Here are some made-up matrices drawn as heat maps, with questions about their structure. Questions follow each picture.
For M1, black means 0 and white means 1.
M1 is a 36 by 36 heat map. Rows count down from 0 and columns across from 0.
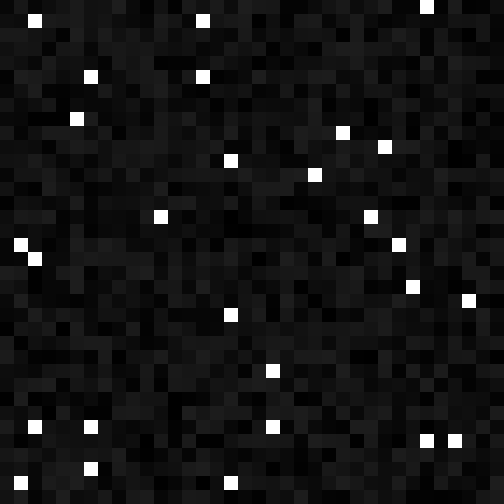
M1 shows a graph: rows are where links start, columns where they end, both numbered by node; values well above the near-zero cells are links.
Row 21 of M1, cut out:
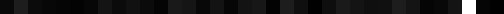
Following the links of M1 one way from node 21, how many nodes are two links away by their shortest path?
1
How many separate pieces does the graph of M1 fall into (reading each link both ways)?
11
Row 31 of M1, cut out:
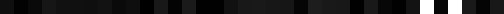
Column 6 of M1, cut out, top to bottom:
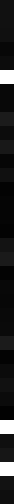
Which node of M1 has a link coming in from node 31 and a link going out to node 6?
node 30
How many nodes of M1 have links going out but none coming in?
12
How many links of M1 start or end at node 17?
2
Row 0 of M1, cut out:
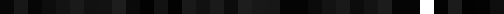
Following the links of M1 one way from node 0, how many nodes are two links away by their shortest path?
3
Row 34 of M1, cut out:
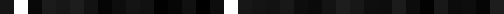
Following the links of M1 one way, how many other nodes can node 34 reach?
4
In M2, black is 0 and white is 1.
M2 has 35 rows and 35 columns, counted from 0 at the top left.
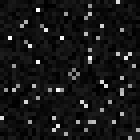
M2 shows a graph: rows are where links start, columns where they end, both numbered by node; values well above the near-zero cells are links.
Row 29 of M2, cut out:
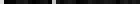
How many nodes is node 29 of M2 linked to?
2
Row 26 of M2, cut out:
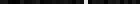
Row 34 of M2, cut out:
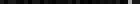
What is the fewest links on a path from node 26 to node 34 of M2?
3
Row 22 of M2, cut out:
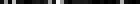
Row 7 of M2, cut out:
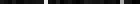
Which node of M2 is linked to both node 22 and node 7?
node 30
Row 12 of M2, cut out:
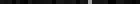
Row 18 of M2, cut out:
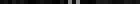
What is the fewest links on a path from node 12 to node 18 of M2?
4
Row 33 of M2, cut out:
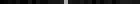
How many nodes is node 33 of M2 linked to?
1
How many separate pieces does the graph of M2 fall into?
3
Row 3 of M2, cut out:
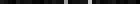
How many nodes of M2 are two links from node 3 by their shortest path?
6
